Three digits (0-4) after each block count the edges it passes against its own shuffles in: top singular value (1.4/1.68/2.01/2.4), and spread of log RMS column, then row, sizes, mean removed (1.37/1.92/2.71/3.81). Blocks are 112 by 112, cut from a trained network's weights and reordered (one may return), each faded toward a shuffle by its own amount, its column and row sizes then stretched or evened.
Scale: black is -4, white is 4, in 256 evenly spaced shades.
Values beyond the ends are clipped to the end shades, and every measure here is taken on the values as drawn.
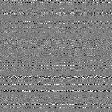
4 0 4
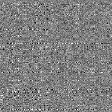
2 2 3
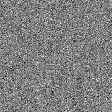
1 0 0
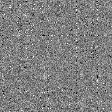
2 2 1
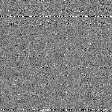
2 1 3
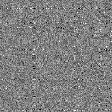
3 1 2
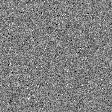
0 1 0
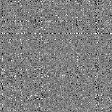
3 3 3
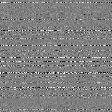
4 0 4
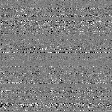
2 1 4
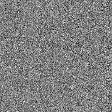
0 2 0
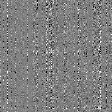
1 4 2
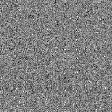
3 2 0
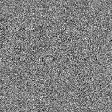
1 1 1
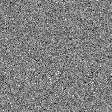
1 1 1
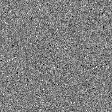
0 1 1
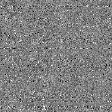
0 2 3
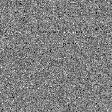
2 1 1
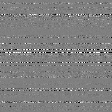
4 0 4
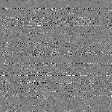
2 2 4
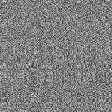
4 0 0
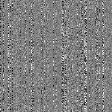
2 4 0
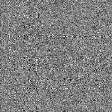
1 2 2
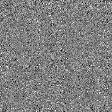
0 2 2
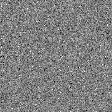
1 1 0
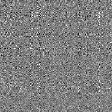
3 3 3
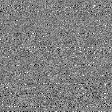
1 0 3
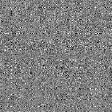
1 2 3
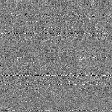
3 0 3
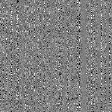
1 4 1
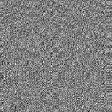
4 2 1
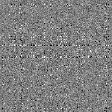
3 3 2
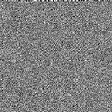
4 1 2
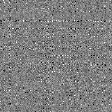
0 3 3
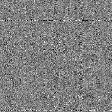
3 2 2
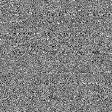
1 0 3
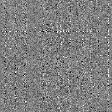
1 3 1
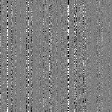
4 4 0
